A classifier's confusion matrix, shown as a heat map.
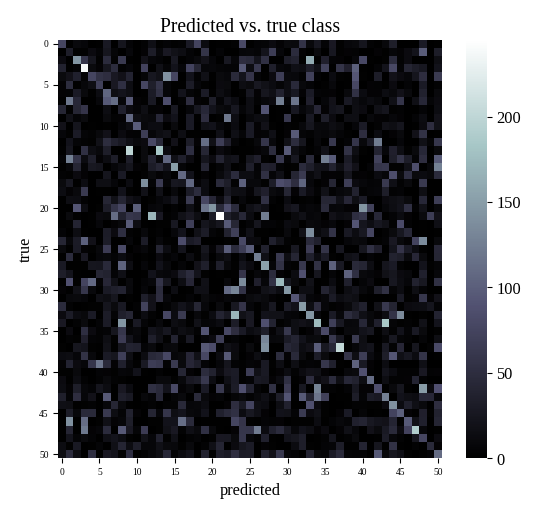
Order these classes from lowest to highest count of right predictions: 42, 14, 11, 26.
11, 42, 14, 26
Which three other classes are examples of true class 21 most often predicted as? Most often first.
12, 27, 7
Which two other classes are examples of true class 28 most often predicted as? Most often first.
38, 32
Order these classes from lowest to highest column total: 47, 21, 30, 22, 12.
47, 12, 21, 30, 22
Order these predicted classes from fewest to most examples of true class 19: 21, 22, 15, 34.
34, 21, 15, 22
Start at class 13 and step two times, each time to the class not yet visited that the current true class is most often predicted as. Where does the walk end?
22
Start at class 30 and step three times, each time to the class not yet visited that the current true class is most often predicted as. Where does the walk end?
45
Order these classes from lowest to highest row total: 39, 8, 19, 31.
31, 8, 19, 39
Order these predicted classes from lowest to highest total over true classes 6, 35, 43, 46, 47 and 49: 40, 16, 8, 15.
15, 40, 16, 8
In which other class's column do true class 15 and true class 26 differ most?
50
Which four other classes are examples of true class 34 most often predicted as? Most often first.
43, 8, 27, 36
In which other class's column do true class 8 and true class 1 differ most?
48
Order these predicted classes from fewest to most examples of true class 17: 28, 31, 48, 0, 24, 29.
0, 28, 31, 48, 29, 24
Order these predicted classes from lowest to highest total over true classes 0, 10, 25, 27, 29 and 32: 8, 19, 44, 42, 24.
42, 19, 44, 8, 24
